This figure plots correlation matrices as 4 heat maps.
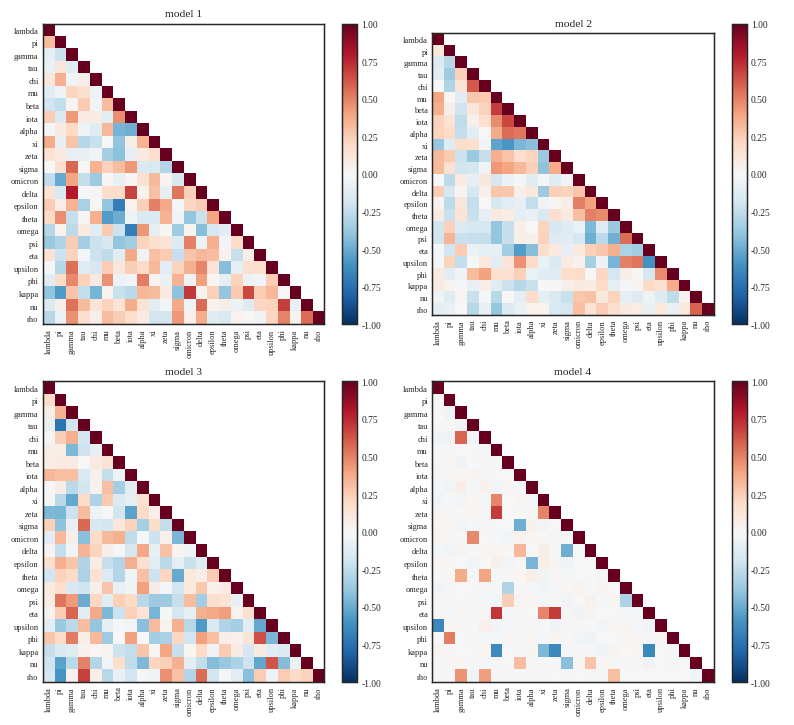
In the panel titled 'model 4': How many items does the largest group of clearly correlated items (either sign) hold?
5
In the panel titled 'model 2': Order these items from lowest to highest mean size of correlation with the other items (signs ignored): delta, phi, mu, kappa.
kappa, phi, delta, mu
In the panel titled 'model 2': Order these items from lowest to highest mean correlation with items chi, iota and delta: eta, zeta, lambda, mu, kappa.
eta, kappa, zeta, lambda, mu
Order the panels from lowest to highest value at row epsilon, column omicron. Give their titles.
model 3, model 4, model 1, model 2
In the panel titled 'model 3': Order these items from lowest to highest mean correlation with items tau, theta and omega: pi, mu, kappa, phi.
pi, mu, phi, kappa
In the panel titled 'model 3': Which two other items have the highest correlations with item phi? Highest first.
eta, gamma
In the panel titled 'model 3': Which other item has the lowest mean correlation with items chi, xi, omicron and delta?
upsilon
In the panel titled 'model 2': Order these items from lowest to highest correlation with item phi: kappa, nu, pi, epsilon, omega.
nu, pi, omega, epsilon, kappa
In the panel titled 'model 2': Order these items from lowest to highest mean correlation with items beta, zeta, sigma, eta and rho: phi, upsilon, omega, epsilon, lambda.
omega, upsilon, phi, epsilon, lambda
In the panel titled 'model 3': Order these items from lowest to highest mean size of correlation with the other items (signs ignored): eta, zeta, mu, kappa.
kappa, mu, zeta, eta
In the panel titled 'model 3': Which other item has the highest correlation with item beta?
omicron
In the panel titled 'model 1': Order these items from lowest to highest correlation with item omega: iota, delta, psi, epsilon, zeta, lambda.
iota, delta, lambda, epsilon, zeta, psi
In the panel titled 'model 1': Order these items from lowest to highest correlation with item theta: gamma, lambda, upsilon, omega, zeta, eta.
upsilon, gamma, omega, eta, lambda, zeta
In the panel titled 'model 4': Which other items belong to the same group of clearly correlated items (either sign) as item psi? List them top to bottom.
beta, omega
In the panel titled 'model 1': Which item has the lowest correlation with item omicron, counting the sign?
pi
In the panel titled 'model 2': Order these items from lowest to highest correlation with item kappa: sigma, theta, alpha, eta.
alpha, theta, sigma, eta
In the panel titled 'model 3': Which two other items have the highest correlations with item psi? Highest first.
pi, gamma
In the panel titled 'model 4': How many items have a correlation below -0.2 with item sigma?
3
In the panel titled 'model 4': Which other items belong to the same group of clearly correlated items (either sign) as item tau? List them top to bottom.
omicron
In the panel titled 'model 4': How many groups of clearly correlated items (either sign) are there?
8
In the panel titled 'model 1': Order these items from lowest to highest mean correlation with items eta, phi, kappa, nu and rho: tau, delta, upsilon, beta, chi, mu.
chi, beta, tau, mu, upsilon, delta
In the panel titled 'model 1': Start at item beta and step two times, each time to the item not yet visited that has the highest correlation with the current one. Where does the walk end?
delta
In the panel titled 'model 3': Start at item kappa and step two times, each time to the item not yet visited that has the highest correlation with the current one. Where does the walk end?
rho
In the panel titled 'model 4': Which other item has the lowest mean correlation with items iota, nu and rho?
sigma
